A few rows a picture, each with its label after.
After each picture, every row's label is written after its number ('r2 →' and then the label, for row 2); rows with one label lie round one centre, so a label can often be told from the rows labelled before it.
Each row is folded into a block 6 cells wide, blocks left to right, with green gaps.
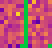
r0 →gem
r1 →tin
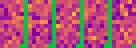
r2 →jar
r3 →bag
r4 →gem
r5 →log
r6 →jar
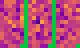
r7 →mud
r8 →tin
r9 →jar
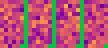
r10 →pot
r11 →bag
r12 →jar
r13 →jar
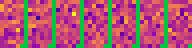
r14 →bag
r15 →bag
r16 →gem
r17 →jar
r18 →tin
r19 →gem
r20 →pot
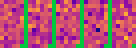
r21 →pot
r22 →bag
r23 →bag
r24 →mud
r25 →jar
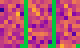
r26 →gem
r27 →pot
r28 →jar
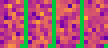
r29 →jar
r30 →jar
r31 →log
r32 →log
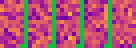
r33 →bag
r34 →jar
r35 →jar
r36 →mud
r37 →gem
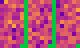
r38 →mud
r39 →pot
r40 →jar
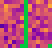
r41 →pot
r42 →bag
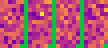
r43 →pot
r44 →jar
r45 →pot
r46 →jar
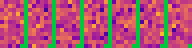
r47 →gem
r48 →tin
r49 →log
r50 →tin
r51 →mud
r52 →gem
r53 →bag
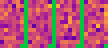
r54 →log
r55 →log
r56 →tin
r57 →mud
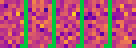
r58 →gem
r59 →mud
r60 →gem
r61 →jar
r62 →jar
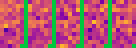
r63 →bag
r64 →bag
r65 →jar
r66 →bag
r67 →bag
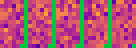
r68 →log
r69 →gem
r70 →log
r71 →jar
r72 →mud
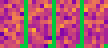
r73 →jar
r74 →log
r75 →bag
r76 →bag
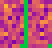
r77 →pot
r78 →mud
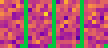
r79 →log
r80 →gem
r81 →bag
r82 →pot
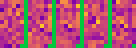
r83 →gem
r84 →mud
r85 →mud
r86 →tin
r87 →mud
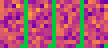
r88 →log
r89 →log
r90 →tin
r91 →mud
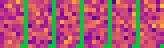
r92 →jar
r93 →pot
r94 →jar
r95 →bag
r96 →mud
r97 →mud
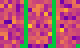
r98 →tin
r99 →gem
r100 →log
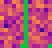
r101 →log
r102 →mud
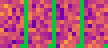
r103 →pot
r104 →log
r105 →jar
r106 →jar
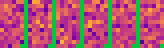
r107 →pot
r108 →mud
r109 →log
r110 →bag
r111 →log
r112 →log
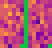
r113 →pot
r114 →tin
